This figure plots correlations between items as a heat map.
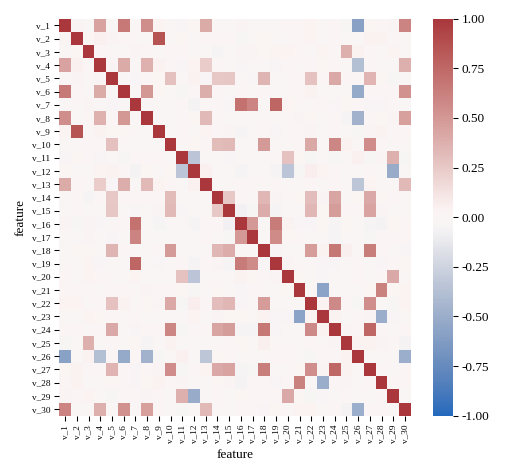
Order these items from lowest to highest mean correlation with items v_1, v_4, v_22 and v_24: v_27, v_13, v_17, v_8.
v_17, v_13, v_8, v_27
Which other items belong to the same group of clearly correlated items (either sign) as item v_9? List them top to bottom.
v_2
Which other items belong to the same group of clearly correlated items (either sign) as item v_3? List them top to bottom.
v_25
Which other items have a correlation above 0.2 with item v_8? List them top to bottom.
v_1, v_4, v_6, v_13, v_30
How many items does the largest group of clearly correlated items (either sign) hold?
8
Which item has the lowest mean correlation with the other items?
v_26
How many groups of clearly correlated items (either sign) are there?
7
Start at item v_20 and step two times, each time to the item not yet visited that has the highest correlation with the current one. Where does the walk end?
v_11
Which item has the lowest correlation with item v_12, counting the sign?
v_29
